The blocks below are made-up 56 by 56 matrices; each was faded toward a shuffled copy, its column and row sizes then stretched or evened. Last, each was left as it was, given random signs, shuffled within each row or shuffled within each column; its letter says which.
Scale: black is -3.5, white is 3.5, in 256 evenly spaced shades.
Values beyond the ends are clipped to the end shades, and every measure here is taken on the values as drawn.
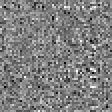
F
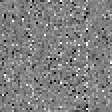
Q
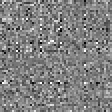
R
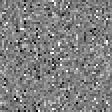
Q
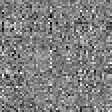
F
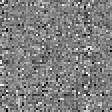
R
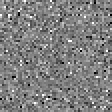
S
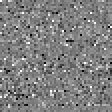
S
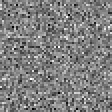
S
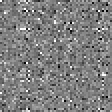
F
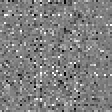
R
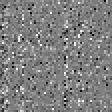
Q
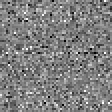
S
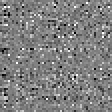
F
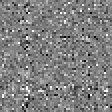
R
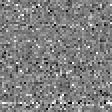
S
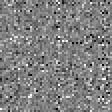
R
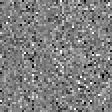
Q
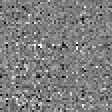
R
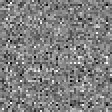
F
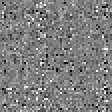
R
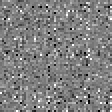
R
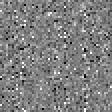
Q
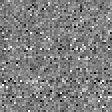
S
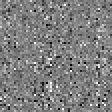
R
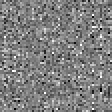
Q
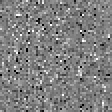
Q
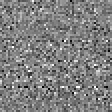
S
